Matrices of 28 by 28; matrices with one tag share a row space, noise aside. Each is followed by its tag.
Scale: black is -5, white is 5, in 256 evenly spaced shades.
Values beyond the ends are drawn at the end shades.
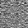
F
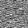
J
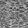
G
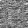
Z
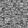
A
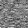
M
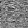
M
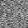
F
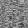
J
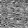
M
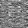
Z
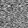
F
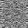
A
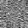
F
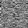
M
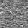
A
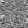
A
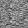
G
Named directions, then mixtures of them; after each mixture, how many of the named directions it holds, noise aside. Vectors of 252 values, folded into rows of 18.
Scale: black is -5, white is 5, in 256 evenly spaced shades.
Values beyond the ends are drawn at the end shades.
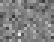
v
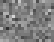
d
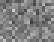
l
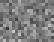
three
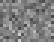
two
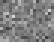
one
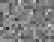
two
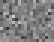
one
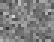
one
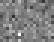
one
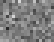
one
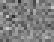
two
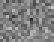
three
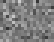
two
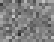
two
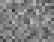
one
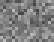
one
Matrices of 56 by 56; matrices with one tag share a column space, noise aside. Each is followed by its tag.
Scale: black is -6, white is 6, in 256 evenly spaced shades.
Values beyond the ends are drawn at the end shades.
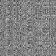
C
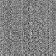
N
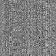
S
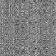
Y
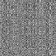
Y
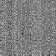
N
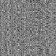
S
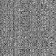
S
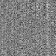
Y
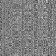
S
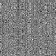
Y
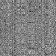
Y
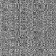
S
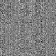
Y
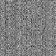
C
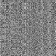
Y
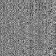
Y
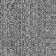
S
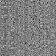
C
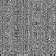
N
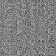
Y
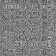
S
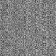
S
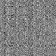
C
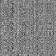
N
